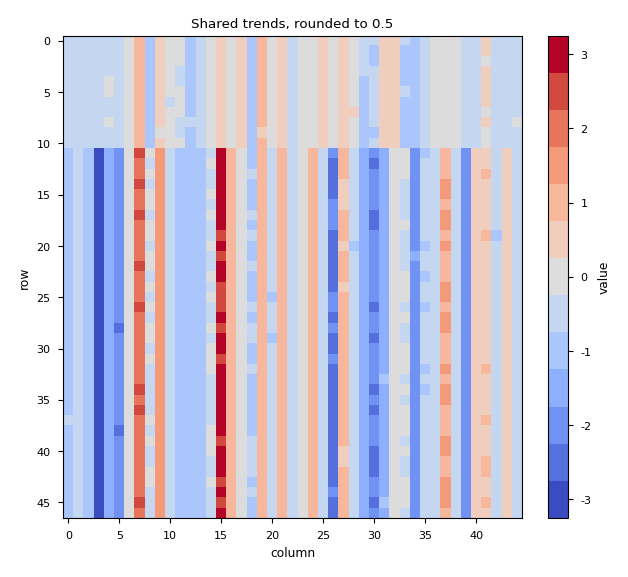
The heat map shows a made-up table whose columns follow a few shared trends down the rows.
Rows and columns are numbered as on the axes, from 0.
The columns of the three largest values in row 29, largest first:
15, 7, 9
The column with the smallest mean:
3
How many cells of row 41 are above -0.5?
16
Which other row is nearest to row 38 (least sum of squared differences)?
30
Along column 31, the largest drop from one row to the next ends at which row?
11
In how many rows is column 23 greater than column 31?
36
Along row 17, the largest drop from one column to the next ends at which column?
8
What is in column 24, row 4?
0
